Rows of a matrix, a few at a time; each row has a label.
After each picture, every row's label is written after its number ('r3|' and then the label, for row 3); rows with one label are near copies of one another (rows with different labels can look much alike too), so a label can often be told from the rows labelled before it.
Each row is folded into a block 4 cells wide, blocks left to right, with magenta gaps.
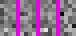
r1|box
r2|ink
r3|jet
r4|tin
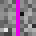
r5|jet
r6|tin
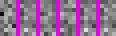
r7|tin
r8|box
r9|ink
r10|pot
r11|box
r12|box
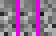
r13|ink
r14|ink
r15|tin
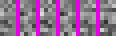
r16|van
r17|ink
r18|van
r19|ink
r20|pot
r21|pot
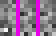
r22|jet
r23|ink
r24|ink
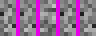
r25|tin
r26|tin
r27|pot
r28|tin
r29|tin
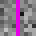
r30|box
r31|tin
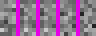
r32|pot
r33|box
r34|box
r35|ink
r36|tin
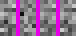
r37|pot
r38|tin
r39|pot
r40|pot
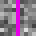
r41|pot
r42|box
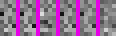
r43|tin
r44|tin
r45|van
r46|tin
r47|tin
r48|box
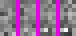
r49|ink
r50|box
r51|jet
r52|jet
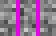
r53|pot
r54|box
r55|pot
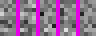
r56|van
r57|pot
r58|tin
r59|box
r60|tin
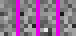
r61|ink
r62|tin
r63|jet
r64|tin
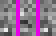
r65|jet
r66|van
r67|jet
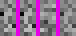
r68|tin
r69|tin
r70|pot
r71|tin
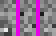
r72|jet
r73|tin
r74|tin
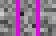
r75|van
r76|tin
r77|pot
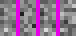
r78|box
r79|tin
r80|box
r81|pot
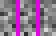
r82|ink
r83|ink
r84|box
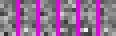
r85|ink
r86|box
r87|ink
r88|pot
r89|jet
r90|box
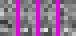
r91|van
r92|jet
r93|jet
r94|box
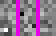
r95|jet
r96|tin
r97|van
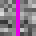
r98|van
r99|pot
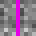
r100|box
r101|box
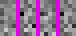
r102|box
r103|tin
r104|ink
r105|tin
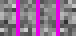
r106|pot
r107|jet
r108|box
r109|pot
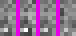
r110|jet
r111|jet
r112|jet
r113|box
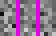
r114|tin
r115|box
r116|ink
